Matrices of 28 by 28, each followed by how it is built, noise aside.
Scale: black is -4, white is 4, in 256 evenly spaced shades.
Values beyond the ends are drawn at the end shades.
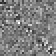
banded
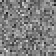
noise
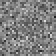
noise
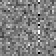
uneven columns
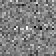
uneven rows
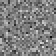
noise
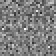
repeating columns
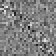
banded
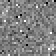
sparse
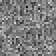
noise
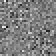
block diagonal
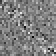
banded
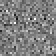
uneven rows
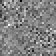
block diagonal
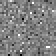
sparse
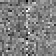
uneven columns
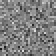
noise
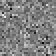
block diagonal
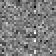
uneven columns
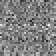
repeating columns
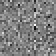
uneven columns
